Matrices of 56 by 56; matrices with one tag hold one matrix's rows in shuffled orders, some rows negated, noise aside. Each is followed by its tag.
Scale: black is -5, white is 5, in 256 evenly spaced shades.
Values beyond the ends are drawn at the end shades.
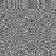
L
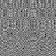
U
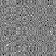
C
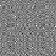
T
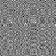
U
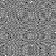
L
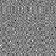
T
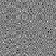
C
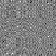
C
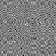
U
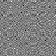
U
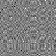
U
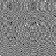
U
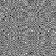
L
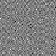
T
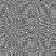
L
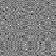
L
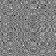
U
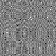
C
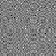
U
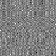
T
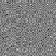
C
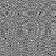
L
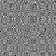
U
